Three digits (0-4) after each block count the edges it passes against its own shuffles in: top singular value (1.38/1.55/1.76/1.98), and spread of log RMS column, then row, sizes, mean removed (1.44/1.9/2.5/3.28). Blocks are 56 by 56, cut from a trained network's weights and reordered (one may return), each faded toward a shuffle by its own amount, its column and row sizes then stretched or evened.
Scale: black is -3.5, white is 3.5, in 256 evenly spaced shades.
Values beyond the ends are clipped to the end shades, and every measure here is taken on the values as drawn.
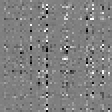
2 3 2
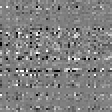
1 3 4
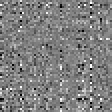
3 3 2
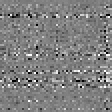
3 2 4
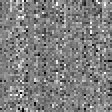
1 3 1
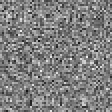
3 0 0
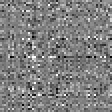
4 3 3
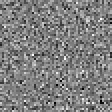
0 2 0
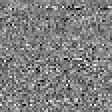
0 0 3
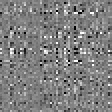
4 4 3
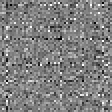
2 2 3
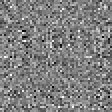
2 1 2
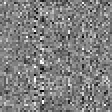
2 3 0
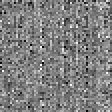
2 2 1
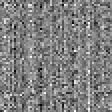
3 2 1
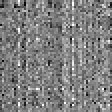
4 2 2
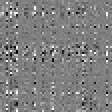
2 4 3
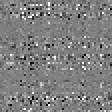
0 2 4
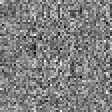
4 2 0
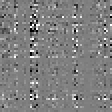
3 4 3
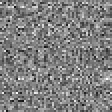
2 0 2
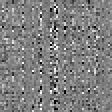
3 4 1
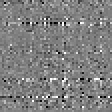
4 2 3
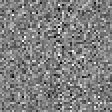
2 2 0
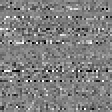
1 0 4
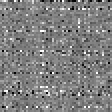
1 2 4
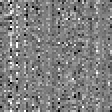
1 4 0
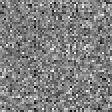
1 1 1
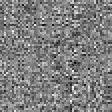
3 3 0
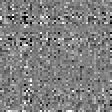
2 3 3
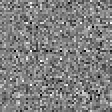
1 2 1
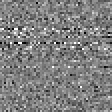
2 0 3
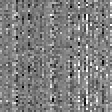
4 4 1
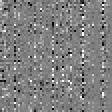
1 4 1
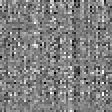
3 1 3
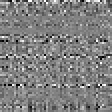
4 1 4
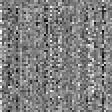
3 3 0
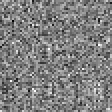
2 0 0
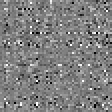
0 2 3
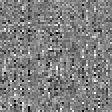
3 3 1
